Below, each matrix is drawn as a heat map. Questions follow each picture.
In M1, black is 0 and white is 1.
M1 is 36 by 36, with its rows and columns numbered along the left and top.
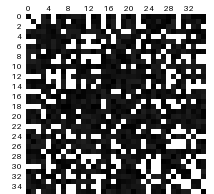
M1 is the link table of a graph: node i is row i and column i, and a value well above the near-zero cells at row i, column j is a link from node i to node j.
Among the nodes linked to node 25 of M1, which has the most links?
node 30
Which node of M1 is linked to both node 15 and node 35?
node 2
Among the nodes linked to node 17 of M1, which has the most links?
node 28
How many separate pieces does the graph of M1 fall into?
2
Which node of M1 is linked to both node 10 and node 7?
node 27
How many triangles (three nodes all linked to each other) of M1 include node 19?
4
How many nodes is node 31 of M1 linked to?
9
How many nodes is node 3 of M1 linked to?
5
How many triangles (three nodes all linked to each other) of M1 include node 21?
3
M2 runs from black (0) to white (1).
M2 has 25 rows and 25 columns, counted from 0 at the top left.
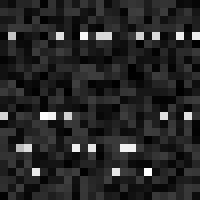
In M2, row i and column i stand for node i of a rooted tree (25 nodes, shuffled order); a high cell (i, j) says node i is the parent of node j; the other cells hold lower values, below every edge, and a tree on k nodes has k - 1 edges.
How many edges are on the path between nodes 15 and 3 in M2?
2
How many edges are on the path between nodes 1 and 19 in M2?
2
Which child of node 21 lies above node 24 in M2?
4
